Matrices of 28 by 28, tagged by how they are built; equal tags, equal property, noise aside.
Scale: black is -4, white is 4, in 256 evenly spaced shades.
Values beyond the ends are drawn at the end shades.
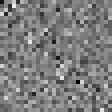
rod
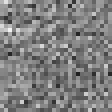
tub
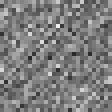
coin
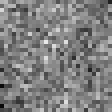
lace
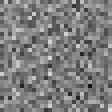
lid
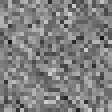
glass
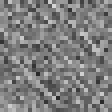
glass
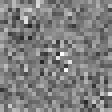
rod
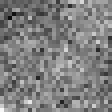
lace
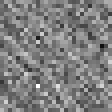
glass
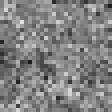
lace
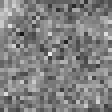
lace
